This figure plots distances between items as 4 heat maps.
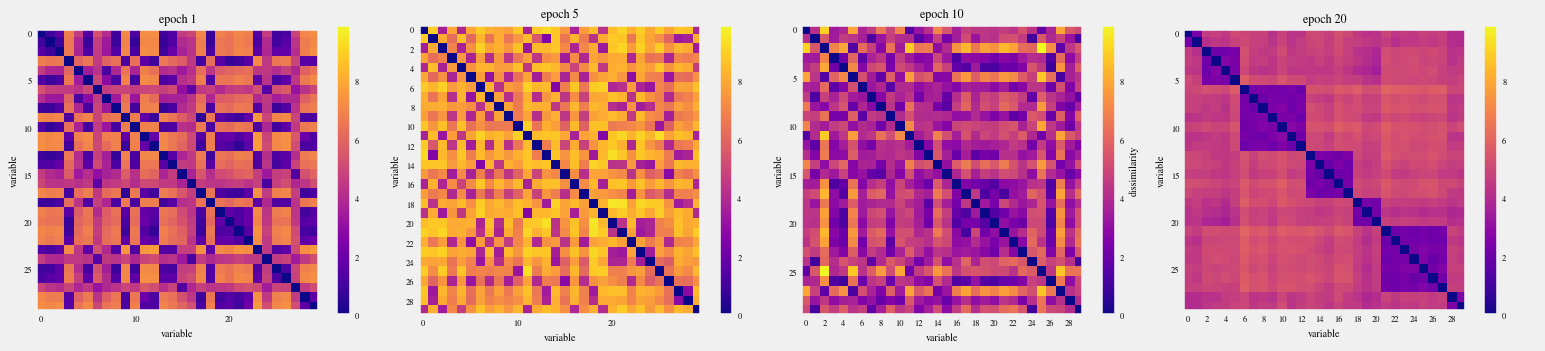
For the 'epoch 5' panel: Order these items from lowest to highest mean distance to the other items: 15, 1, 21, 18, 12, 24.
15, 24, 12, 1, 21, 18
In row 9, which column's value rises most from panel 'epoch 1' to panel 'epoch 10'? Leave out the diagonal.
29
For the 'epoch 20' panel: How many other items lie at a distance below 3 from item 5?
3
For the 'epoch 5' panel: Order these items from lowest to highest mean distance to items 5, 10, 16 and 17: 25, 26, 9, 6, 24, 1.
26, 9, 25, 24, 1, 6
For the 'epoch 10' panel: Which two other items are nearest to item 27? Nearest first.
5, 2
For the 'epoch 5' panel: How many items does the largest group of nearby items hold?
9
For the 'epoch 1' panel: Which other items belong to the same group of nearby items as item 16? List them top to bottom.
6, 24
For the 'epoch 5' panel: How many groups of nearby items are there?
5
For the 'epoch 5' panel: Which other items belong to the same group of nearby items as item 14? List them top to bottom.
6, 8, 20, 21, 23, 24
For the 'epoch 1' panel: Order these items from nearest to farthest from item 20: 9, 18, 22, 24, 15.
9, 22, 24, 15, 18
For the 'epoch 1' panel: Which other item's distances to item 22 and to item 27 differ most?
15
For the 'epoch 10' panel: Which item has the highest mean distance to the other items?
2
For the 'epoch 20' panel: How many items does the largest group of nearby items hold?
7
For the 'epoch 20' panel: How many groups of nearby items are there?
7
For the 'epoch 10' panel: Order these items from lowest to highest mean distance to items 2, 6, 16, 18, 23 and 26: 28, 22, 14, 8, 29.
28, 22, 8, 14, 29
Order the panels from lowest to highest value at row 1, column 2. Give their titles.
epoch 1, epoch 20, epoch 10, epoch 5
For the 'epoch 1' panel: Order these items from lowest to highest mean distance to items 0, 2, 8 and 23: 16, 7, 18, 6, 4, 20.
18, 7, 4, 16, 6, 20
